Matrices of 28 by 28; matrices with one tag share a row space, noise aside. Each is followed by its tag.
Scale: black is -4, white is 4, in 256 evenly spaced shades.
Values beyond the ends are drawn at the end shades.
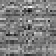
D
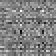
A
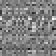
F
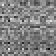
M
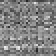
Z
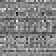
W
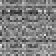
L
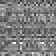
A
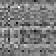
M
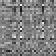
A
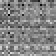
M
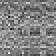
M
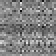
A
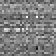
Z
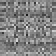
W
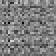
M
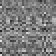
L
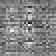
D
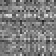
A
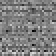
F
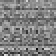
Z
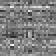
D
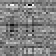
D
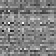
M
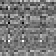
M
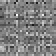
W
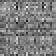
W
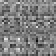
Z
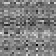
Z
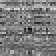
D
